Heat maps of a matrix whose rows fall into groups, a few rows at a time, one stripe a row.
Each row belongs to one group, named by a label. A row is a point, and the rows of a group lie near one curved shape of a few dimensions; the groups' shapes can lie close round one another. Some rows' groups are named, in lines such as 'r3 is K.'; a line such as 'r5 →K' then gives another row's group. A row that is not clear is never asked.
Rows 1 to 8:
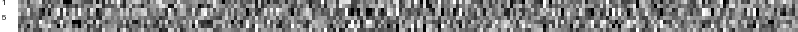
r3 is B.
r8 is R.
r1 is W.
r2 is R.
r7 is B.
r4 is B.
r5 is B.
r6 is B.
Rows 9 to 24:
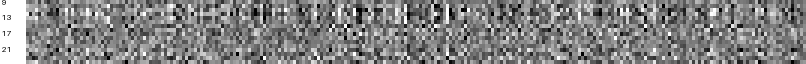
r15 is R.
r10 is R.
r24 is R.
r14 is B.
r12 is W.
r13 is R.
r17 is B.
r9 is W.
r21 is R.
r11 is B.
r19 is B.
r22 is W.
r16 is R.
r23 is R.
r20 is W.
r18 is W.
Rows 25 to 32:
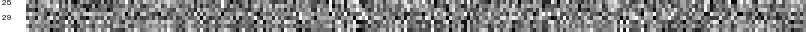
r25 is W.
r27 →R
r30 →B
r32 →B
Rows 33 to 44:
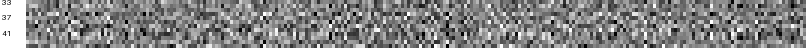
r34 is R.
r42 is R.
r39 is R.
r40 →B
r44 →R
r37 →B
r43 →B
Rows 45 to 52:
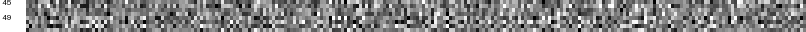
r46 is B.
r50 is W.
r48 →R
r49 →W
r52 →W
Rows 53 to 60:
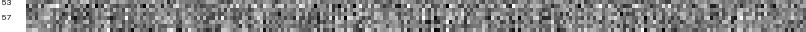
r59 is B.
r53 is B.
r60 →R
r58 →B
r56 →B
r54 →W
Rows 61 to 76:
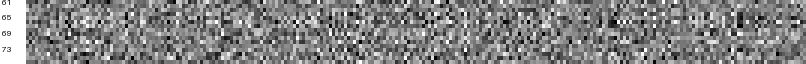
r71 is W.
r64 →R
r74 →B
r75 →R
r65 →R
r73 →R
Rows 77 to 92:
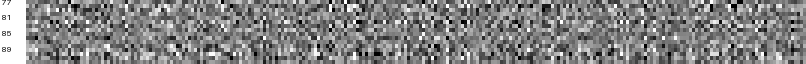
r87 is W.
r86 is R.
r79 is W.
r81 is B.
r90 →B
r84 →R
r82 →B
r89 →R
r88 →R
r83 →R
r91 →W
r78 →W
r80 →B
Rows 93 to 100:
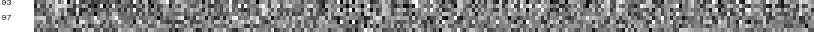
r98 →R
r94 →W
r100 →B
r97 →R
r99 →B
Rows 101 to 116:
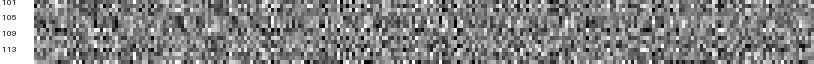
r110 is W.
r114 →R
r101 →R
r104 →B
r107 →R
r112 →R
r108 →W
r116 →B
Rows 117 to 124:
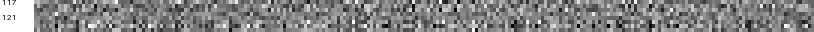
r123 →B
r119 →B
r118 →B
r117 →B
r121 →W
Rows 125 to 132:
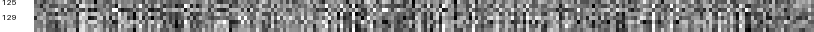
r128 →R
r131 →R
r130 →B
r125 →B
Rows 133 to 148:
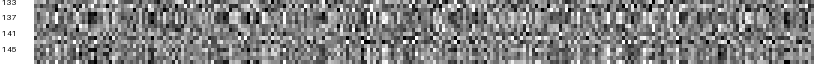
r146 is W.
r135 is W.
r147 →B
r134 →B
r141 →W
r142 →W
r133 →R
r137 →B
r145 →B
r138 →B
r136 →B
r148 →B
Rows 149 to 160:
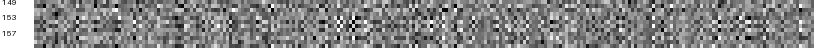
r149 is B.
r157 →W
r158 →R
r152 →W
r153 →R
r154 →R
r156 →R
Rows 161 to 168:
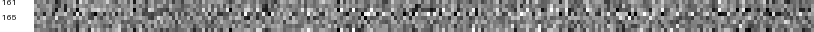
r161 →W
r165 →B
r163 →W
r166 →B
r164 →B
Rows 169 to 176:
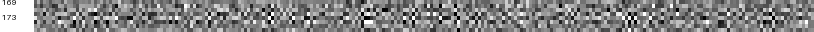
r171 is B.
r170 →R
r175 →B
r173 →B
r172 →B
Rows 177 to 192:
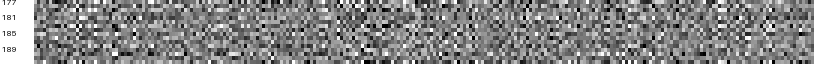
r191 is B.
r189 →B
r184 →R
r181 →W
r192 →B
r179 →B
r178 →R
